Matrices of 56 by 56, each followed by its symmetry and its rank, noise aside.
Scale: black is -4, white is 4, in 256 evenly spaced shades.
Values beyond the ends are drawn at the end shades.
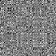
symmetric, rank six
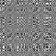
symmetric, rank four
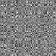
no symmetry, rank four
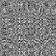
no symmetry, rank four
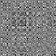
symmetric, rank four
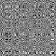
no symmetry, rank four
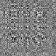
antisymmetric, rank six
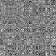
antisymmetric, rank six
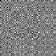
symmetric, rank three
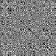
symmetric, rank six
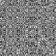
symmetric, rank six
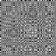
symmetric, rank three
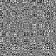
antisymmetric, rank six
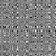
no symmetry, rank three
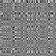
no symmetry, rank three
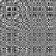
symmetric, rank three
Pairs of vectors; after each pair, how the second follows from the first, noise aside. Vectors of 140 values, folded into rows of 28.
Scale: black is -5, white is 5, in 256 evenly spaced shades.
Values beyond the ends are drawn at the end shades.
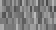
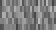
negated.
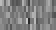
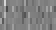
wrapped around, negated, partly zeroed.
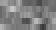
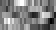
wrapped around, scaled up.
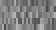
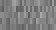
reversed, shrunk.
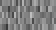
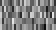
wrapped around, scaled up.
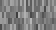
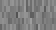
shrunk.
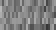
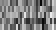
wrapped around, scaled up.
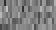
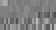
wrapped around, negated, partly zeroed.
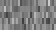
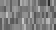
negated.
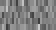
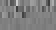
reversed, partly zeroed.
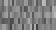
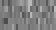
wrapped around, negated, partly zeroed.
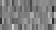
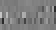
reversed, partly zeroed.
